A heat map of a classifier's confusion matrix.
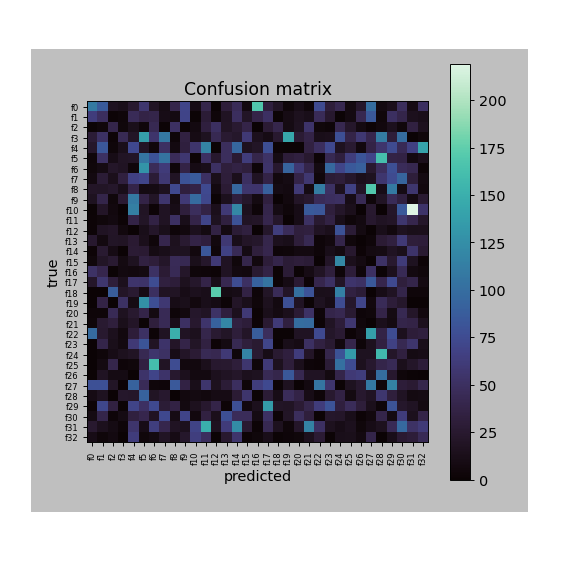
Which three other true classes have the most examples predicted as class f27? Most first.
f8, f22, f0
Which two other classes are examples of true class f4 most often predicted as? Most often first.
f32, f11
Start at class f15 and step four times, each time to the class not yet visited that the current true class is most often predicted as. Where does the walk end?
f7
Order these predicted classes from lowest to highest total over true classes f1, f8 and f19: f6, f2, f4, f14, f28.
f2, f28, f4, f6, f14
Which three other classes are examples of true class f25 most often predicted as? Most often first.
f6, f24, f8
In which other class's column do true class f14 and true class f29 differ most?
f17
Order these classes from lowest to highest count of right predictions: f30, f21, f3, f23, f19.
f23, f3, f30, f19, f21
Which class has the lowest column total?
f3
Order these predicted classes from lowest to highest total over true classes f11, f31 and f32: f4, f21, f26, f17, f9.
f26, f9, f17, f4, f21
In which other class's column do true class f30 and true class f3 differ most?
f19
